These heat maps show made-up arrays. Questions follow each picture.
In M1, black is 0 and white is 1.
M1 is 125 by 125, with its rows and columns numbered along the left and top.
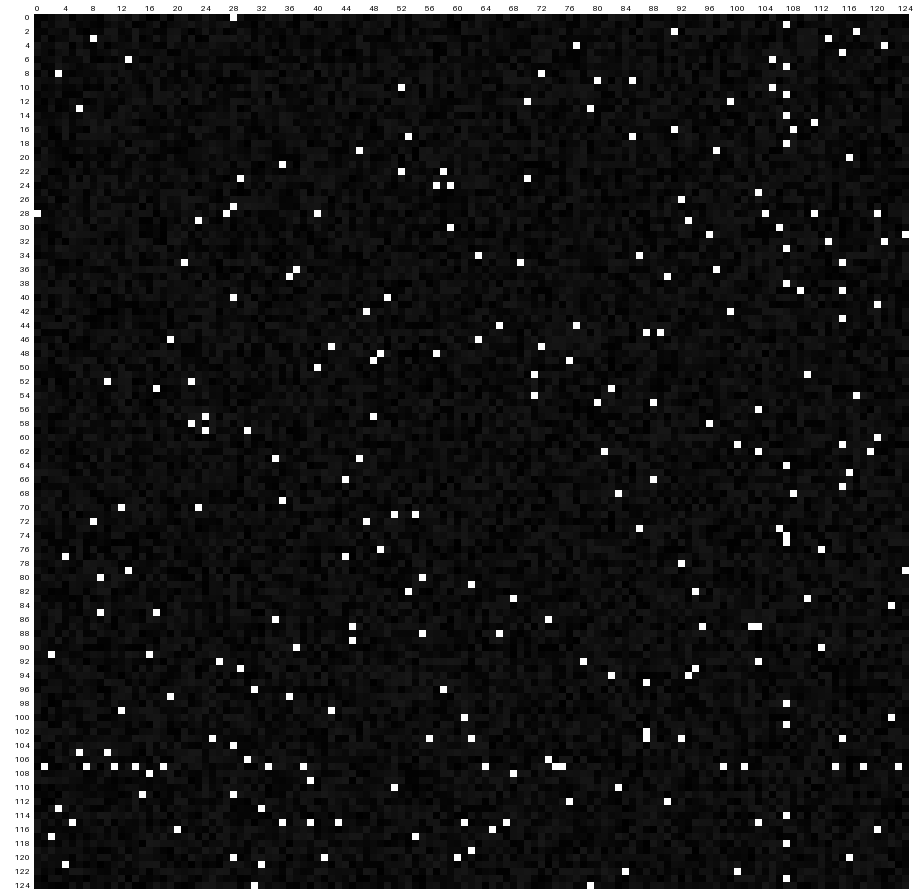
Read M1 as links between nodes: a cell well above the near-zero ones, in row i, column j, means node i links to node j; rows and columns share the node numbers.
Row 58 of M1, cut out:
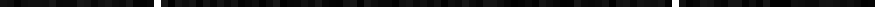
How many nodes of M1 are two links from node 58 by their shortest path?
2
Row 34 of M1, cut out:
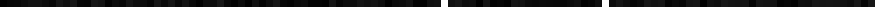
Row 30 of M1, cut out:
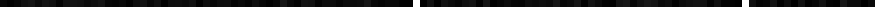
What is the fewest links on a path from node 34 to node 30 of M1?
4
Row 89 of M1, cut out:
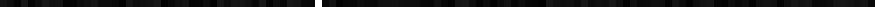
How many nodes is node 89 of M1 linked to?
1
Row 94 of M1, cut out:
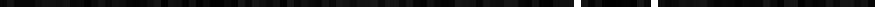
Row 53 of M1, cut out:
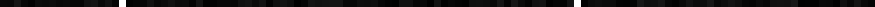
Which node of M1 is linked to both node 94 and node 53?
node 82
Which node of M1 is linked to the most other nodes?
node 107
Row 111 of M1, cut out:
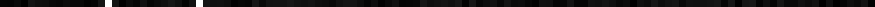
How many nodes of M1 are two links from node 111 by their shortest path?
5
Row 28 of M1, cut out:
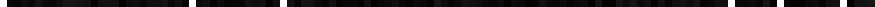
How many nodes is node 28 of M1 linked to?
6
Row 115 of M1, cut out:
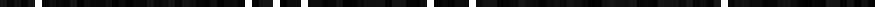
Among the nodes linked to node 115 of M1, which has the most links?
node 103
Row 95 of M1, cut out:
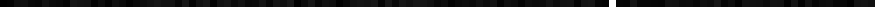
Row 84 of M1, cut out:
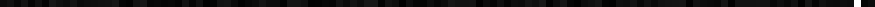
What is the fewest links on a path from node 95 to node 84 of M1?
7
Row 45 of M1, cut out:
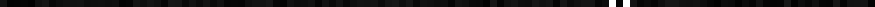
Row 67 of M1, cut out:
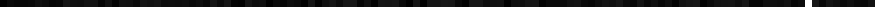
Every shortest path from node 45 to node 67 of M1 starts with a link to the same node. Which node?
node 87
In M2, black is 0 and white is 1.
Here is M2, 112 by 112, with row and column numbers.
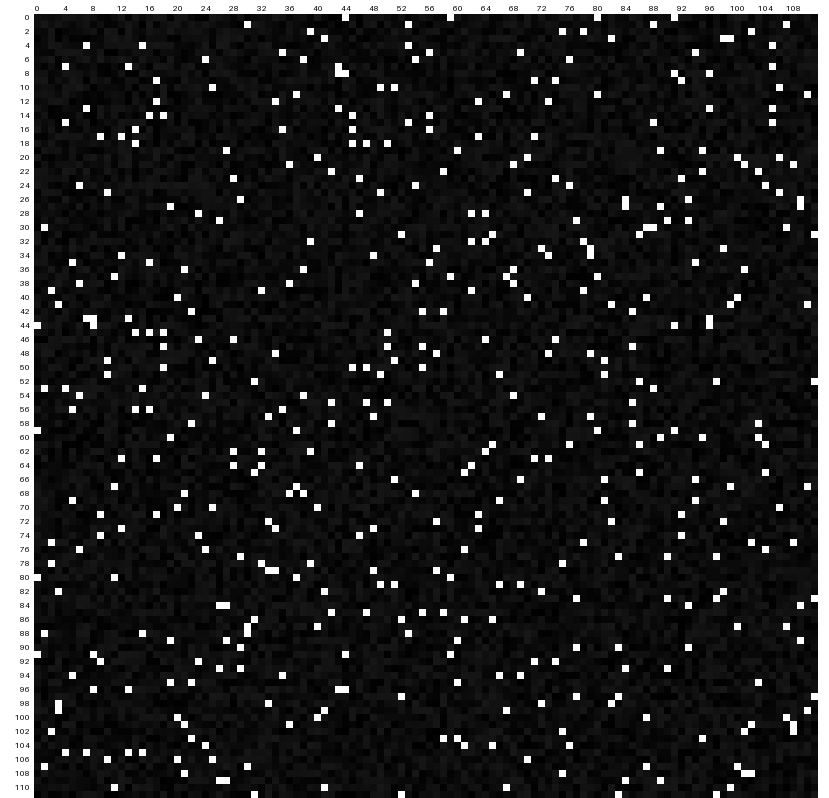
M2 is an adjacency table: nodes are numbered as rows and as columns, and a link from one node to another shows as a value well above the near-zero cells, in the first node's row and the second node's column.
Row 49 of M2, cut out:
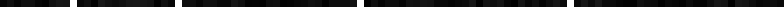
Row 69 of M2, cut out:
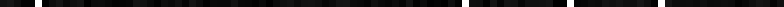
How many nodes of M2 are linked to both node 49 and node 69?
1
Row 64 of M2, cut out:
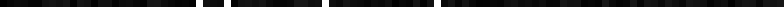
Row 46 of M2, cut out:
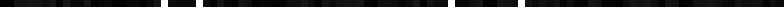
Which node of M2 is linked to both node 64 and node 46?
node 28
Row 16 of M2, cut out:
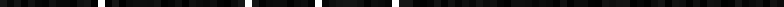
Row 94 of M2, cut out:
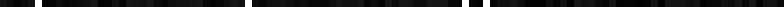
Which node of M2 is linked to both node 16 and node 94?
node 35
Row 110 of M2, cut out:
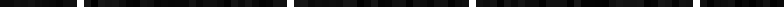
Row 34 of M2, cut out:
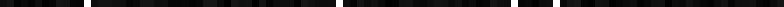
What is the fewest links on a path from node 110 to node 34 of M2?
6
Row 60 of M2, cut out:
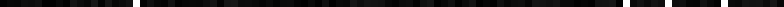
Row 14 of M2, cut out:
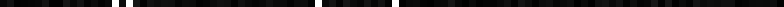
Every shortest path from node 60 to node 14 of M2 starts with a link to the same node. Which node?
node 103
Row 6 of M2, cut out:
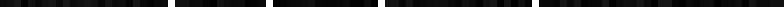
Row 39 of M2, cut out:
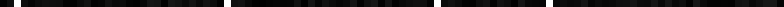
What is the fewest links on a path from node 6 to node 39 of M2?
6
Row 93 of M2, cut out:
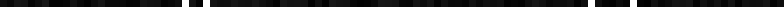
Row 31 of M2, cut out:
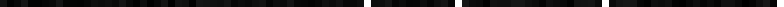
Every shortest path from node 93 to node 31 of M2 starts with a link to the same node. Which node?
node 90
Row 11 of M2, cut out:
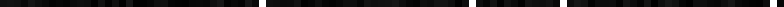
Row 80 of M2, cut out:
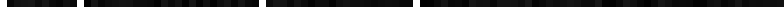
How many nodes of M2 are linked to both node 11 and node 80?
1
